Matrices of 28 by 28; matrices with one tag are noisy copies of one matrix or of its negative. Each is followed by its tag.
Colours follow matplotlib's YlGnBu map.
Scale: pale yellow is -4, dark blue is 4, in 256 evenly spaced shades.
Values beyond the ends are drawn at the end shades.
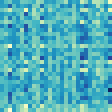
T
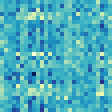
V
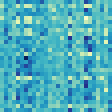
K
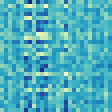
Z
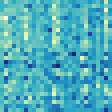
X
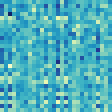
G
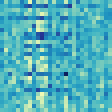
Z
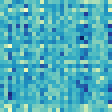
T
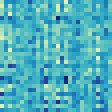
G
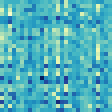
G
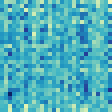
T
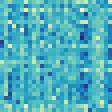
T
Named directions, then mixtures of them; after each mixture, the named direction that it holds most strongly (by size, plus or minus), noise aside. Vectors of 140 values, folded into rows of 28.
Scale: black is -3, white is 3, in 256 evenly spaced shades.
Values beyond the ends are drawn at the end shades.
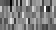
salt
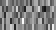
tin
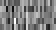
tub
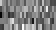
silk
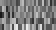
silk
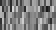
tin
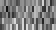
silk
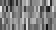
salt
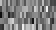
silk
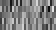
salt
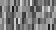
tin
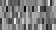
tub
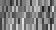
tin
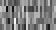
tub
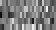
silk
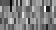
salt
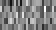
salt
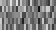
tin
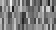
salt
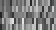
silk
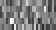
salt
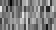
salt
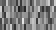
tin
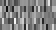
tub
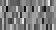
tin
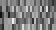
silk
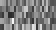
silk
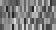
silk
